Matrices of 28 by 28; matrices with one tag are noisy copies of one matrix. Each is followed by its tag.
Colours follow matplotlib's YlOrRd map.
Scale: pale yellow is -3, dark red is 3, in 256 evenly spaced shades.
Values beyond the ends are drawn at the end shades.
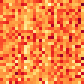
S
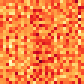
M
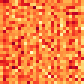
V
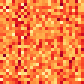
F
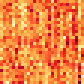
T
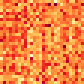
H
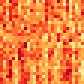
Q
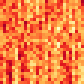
Q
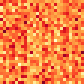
H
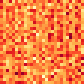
S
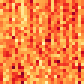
T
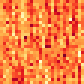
T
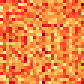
H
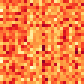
H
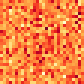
M
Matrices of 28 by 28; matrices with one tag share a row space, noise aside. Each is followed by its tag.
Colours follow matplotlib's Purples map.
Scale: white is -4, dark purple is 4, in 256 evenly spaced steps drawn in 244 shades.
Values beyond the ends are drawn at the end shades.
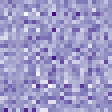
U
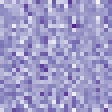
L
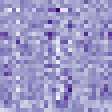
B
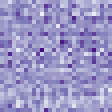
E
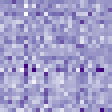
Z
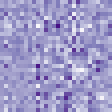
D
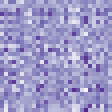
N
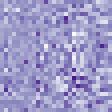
D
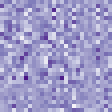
L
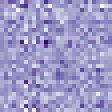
Z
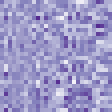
D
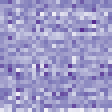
E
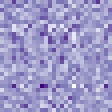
L
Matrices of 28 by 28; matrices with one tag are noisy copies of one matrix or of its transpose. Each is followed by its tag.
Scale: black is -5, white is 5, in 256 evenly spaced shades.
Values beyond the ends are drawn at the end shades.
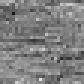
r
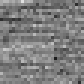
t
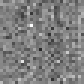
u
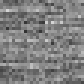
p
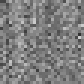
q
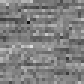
t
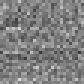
u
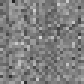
q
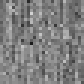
p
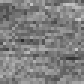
r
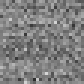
q
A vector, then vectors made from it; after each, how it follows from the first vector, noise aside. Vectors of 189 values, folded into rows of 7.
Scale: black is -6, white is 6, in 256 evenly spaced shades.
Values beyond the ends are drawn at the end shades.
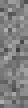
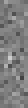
reversed, negated, partly zeroed.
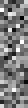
negated, scaled up.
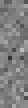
reversed, partly zeroed.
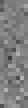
reversed, partly zeroed.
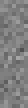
reversed, negated, shrunk.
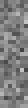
wrapped around, negated.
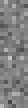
reversed, negated, partly zeroed.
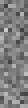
wrapped around, negated.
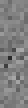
reversed, partly zeroed.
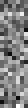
wrapped around, scaled up.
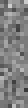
wrapped around, negated.
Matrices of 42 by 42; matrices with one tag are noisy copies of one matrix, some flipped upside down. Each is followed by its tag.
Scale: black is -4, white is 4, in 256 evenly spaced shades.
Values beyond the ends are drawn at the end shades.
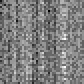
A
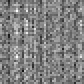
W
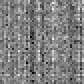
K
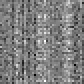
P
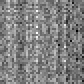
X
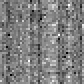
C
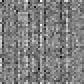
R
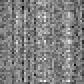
P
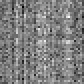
P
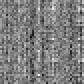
K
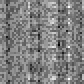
C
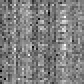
A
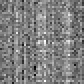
P
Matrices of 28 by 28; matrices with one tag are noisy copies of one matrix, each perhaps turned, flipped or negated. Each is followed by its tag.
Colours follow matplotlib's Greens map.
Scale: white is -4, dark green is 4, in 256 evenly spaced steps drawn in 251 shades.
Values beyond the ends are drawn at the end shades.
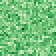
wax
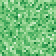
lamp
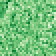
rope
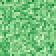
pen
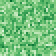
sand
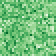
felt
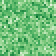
lamp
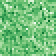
felt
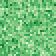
sand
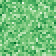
lamp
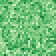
rope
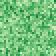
lamp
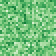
wax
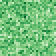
wax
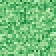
wax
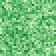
felt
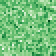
rope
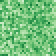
felt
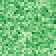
wax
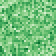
rope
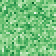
lamp
